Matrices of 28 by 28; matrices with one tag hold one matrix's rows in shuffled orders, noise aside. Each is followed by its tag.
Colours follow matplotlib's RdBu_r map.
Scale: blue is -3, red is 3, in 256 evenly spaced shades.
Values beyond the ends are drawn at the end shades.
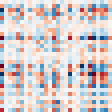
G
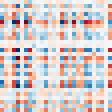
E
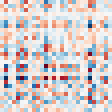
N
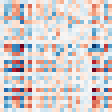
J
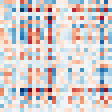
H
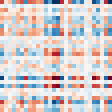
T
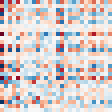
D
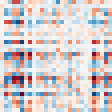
J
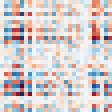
J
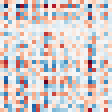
N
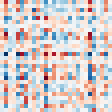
N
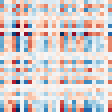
E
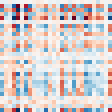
E
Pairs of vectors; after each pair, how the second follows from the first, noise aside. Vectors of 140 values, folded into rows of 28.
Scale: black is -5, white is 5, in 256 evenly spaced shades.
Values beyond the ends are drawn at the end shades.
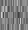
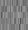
negated, shrunk.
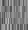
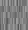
reversed, negated, shrunk.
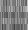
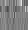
wrapped around, partly zeroed.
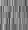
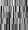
scaled up.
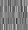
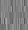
reversed, negated, shrunk.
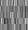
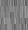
negated, shrunk.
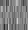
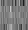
reversed, partly zeroed.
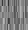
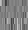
wrapped around, partly zeroed.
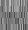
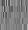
reversed, partly zeroed.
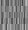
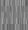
negated, shrunk.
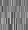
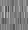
wrapped around, partly zeroed.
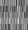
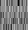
reversed.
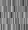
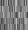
reversed.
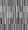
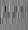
wrapped around, partly zeroed.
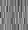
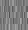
reversed, negated, shrunk.
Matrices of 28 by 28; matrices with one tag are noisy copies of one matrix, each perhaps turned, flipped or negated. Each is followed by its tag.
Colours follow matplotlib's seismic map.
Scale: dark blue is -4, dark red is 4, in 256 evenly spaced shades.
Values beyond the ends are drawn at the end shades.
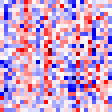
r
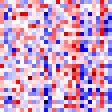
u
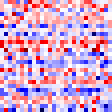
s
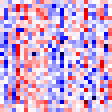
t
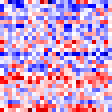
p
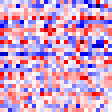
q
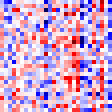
u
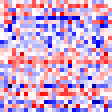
t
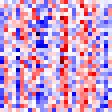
r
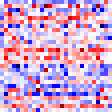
t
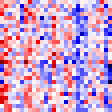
p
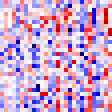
q
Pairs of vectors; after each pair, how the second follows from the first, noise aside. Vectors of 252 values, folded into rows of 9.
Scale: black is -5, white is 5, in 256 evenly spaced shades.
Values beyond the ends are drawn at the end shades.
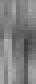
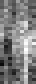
negated, scaled up.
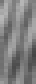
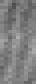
wrapped around, shrunk.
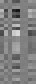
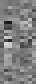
wrapped around.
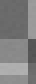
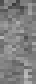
wrapped around, negated, partly zeroed.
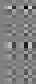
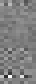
reversed, negated, partly zeroed.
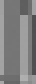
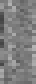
reversed, partly zeroed.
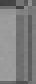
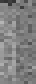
partly zeroed.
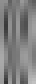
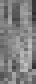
wrapped around.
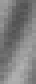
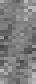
wrapped around, negated, partly zeroed.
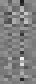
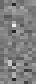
reversed, partly zeroed.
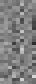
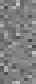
wrapped around, negated, partly zeroed.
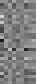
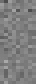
wrapped around, shrunk.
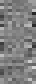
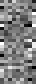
negated, scaled up.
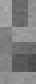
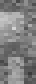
reversed, negated.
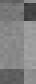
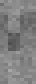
wrapped around, shrunk.
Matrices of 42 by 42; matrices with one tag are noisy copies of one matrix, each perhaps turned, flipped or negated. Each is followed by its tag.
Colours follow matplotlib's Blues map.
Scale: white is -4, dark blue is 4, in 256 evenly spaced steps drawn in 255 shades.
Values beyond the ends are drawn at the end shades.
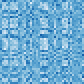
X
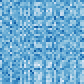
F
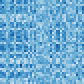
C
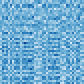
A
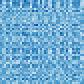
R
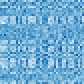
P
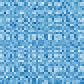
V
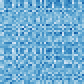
R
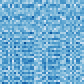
A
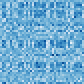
X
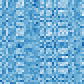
P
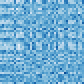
F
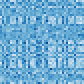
P
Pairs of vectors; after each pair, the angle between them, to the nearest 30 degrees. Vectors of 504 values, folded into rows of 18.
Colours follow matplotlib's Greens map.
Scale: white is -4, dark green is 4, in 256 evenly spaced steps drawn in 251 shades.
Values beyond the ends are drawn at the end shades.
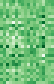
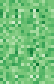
60 degrees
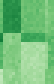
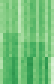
120 degrees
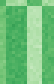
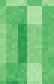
30 degrees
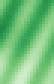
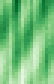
30 degrees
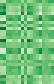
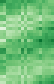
120 degrees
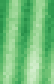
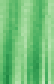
150 degrees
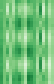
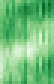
120 degrees
